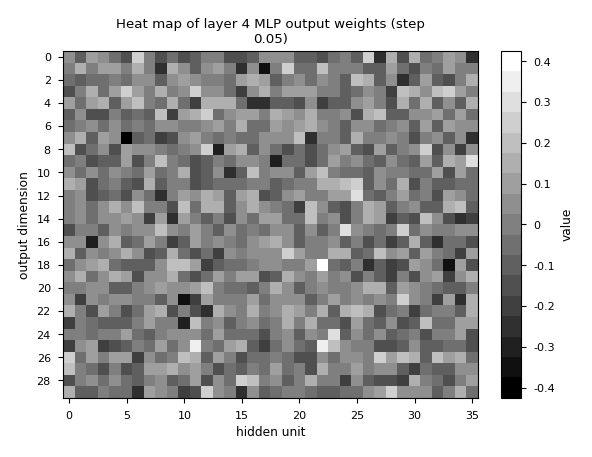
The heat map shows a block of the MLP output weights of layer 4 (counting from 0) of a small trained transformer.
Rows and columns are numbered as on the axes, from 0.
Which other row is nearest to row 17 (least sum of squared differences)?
21
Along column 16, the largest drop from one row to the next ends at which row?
4
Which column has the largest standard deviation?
11
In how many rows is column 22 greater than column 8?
14
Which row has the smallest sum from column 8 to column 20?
0
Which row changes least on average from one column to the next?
20
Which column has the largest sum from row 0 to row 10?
31
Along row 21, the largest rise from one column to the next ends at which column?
35
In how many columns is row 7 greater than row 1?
13
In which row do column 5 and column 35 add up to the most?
9
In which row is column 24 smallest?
28
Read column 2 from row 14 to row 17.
-0.05 0 -0.3 0.05
